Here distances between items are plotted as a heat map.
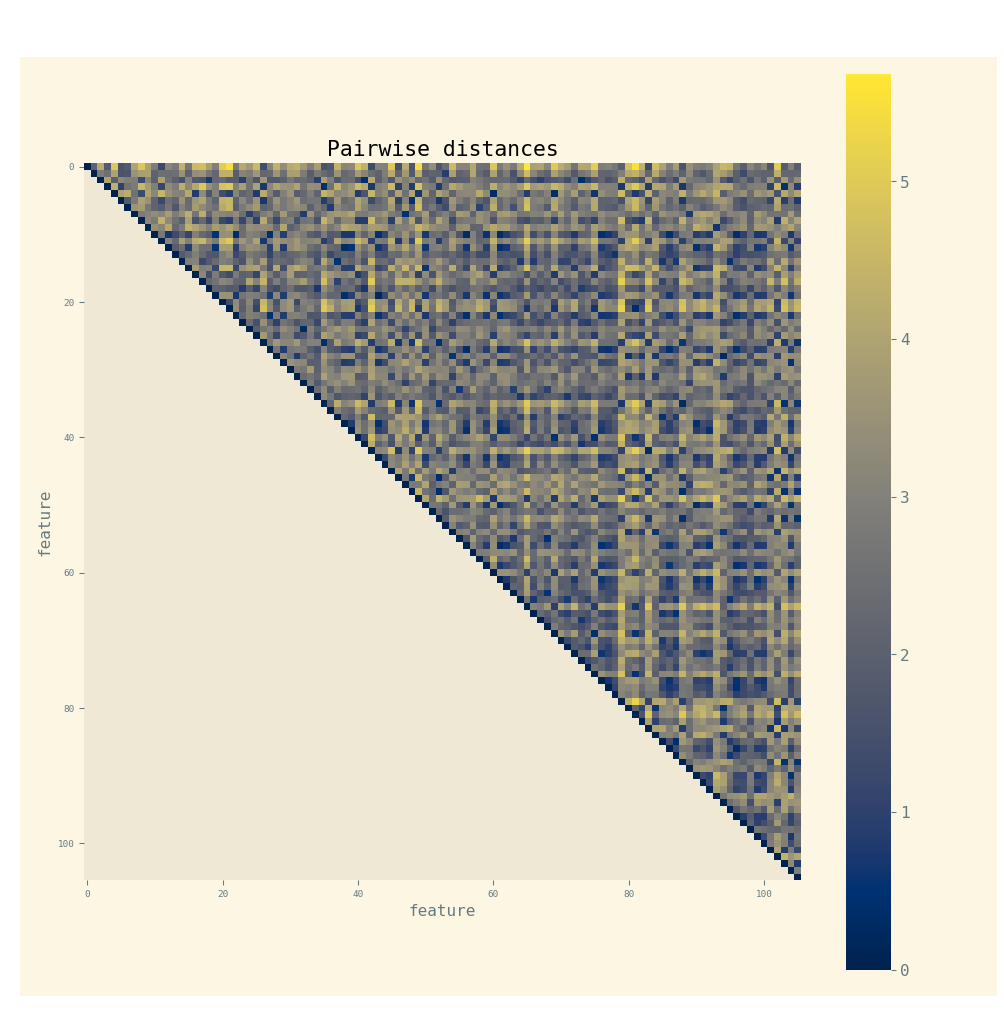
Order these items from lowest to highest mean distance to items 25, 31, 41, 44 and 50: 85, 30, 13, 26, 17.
13, 85, 17, 30, 26
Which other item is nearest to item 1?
53
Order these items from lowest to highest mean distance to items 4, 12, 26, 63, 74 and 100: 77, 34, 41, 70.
77, 34, 41, 70
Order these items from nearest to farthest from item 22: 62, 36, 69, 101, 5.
62, 36, 5, 101, 69
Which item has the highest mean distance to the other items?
93
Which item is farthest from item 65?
0
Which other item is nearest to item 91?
72
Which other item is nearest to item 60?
4
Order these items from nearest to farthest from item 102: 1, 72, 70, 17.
17, 70, 72, 1
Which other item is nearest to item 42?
83
